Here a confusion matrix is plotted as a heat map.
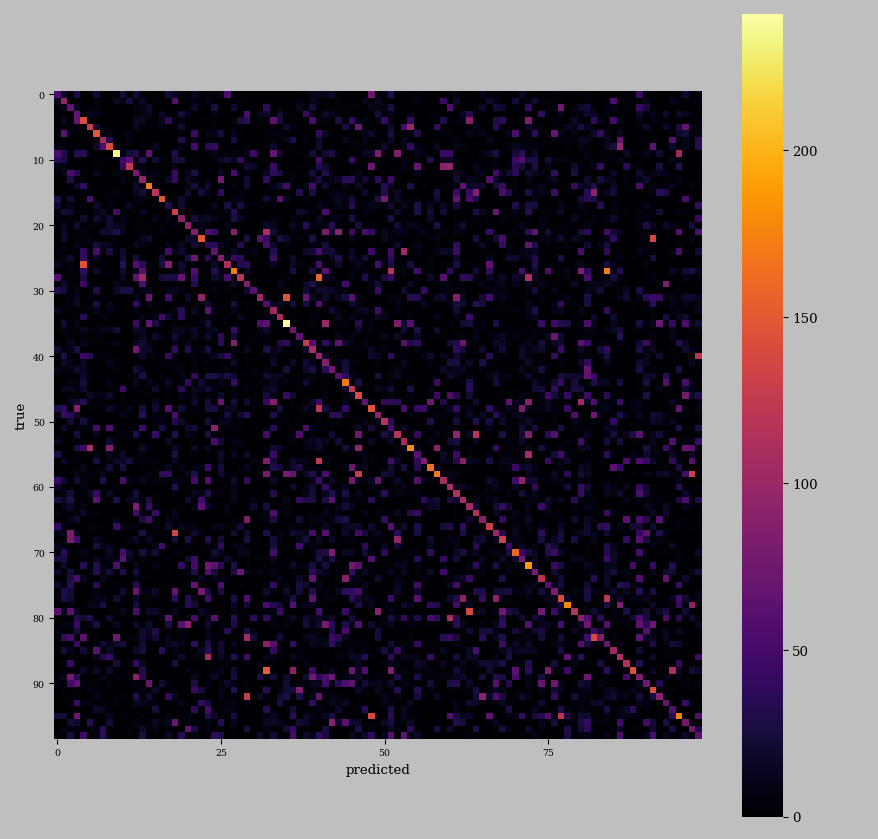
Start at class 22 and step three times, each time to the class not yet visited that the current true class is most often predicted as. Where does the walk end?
76
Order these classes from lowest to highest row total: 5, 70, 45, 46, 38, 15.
45, 5, 46, 15, 70, 38
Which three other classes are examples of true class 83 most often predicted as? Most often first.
82, 29, 9
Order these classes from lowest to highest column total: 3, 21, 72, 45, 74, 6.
74, 6, 3, 45, 21, 72
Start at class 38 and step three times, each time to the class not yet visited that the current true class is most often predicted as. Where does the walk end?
32
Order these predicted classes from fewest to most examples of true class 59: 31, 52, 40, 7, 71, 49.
31, 52, 7, 40, 49, 71
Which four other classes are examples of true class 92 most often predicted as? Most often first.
29, 65, 40, 67
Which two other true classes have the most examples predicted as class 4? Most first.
26, 83
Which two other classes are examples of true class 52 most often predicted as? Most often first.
64, 61
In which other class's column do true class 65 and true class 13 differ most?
25
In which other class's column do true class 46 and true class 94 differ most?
96
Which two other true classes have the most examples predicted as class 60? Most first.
80, 11
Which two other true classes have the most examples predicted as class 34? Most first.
16, 79
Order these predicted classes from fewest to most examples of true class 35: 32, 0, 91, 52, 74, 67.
0, 91, 67, 74, 32, 52
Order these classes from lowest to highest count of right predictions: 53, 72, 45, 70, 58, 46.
53, 45, 46, 70, 58, 72
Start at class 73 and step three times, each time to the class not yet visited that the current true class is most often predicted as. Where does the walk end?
98
